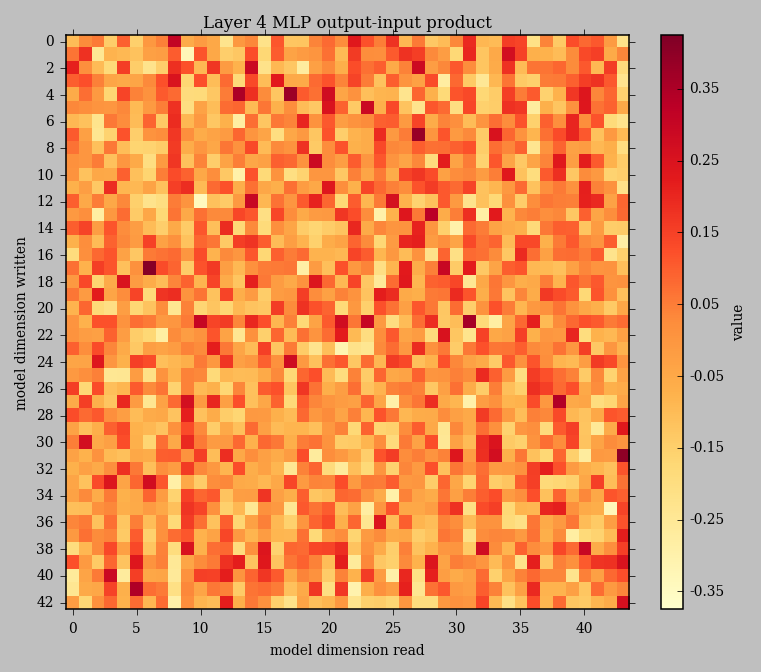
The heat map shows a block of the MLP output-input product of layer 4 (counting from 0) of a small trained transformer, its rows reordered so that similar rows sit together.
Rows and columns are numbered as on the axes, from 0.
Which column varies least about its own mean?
1
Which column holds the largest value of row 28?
9
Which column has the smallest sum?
6
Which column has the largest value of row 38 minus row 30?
40
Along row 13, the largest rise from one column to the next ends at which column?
33
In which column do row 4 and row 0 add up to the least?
43
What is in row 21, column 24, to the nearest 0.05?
0
